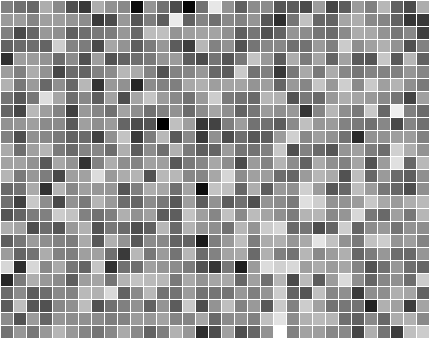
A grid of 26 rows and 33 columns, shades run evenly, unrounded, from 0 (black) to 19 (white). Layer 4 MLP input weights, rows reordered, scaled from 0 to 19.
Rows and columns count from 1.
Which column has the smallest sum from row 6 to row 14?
6
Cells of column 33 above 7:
24
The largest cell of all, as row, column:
26, 22
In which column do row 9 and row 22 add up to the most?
31
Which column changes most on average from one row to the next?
16
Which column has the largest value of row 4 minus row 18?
5
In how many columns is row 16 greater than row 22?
15
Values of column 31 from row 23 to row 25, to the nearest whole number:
13 12 13
